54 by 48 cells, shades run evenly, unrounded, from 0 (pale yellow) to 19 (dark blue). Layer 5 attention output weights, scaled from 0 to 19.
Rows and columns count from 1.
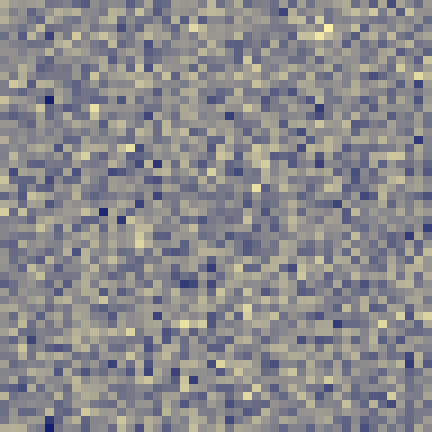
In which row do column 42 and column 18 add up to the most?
25
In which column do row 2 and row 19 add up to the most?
34
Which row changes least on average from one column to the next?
12
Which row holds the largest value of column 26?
15
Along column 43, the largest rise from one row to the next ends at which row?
42
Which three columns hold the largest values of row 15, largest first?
26, 17, 36
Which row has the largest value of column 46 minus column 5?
45
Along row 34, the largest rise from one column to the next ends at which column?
28
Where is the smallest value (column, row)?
37, 4
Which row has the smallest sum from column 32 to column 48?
5
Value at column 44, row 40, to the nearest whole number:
9
